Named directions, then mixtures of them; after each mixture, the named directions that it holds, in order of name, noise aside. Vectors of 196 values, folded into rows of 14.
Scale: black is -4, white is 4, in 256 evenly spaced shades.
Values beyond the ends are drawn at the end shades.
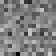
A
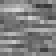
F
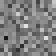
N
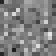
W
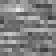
F.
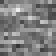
F, W.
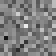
N.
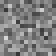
A, N.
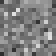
W.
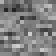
A, F.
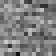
A, F.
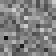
F, N.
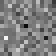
N.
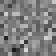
N, W.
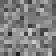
A, W.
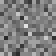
A, N.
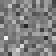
N.
